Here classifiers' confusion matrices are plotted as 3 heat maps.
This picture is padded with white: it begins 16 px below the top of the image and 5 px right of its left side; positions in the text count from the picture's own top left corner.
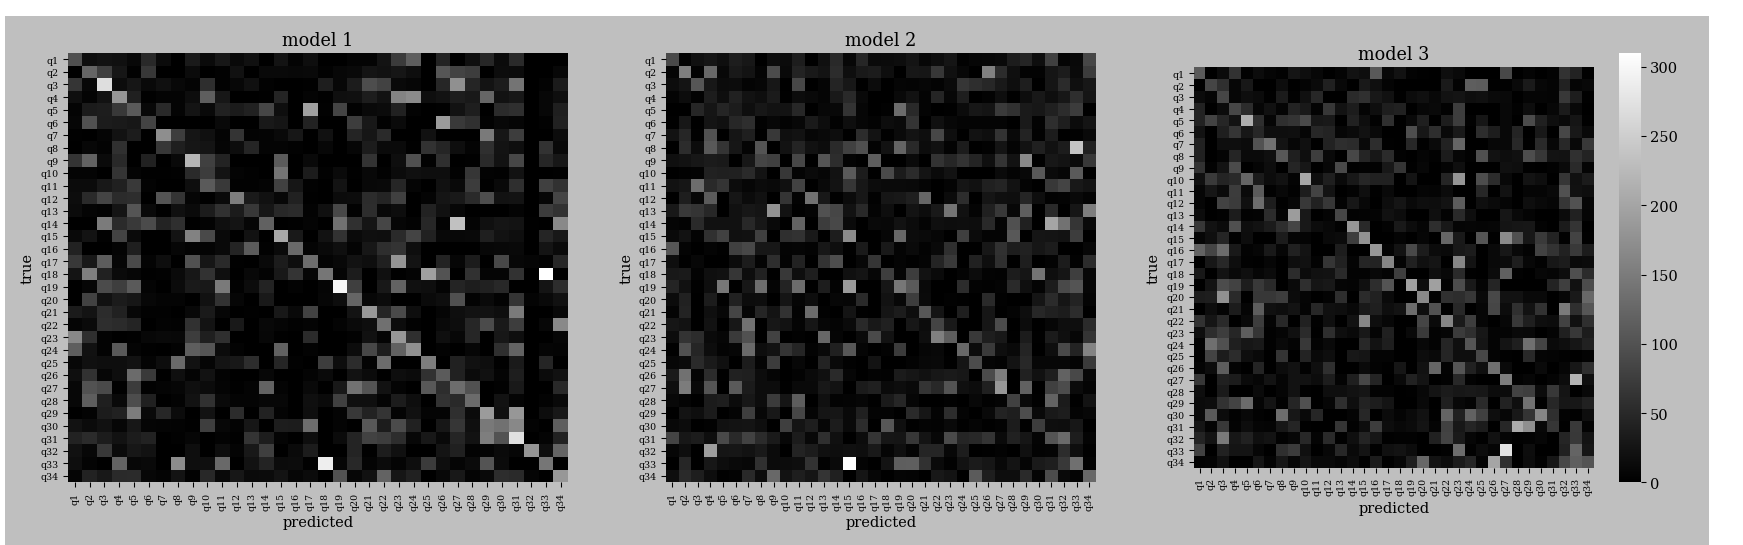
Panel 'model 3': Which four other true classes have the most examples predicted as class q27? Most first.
q33, q15, q18, q1
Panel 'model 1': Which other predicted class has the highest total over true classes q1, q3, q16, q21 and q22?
q31
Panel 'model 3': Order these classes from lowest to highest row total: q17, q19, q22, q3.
q3, q17, q22, q19
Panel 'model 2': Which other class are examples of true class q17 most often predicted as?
q14
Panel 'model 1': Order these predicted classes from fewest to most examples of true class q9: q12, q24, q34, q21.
q12, q34, q21, q24
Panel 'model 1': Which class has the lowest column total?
q32
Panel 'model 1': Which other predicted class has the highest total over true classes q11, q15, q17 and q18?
q33
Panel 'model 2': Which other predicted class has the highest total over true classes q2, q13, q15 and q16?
q9
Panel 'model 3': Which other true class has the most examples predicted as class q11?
q8
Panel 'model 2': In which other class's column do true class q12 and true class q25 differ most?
q21
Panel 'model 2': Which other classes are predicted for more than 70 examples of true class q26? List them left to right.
q2, q27, q32, q33
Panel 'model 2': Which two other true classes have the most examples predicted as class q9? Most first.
q13, q34
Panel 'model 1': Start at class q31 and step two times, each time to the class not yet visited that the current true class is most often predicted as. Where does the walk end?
q5
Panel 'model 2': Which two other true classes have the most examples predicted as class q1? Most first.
q16, q31
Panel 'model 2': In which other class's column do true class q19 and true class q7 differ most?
q15
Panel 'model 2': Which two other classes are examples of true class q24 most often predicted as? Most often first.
q34, q7
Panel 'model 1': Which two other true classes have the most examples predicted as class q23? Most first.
q17, q4
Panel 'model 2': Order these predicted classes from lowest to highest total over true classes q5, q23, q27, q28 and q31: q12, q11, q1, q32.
q12, q1, q11, q32
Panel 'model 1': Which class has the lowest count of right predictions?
q8
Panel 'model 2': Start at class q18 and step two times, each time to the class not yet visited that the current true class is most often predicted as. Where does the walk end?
q10
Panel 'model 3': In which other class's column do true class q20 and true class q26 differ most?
q21
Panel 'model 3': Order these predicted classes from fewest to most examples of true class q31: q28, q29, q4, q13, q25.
q4, q25, q13, q29, q28
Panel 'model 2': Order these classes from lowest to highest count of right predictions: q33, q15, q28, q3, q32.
q32, q28, q3, q33, q15
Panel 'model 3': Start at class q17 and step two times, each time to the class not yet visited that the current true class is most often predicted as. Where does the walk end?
q5
